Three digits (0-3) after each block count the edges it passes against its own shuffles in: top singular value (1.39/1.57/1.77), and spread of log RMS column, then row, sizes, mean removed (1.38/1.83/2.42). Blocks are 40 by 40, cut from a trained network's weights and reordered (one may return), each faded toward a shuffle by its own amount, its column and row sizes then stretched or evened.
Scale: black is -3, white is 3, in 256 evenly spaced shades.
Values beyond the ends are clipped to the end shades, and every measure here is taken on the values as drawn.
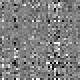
1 3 2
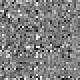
0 2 3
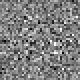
2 0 2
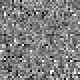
1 0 2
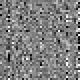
1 3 0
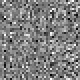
1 2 0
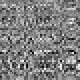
3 0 3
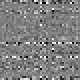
2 2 3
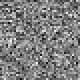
2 0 1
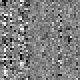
2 3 0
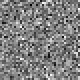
1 1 0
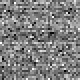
0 0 0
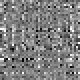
2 2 3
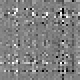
2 2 3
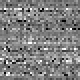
1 0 3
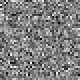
2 0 1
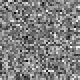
2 0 0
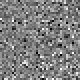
0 2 1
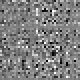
0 3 3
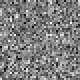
0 0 1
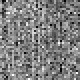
1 0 0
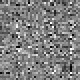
2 2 2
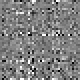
1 2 3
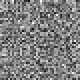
2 0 0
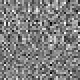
3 1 1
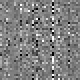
2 3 1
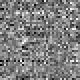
2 1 2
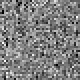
0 1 0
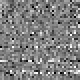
0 1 3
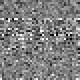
1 0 3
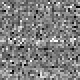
0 0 1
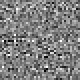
1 0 2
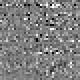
0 2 3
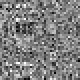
3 2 0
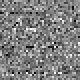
0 0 2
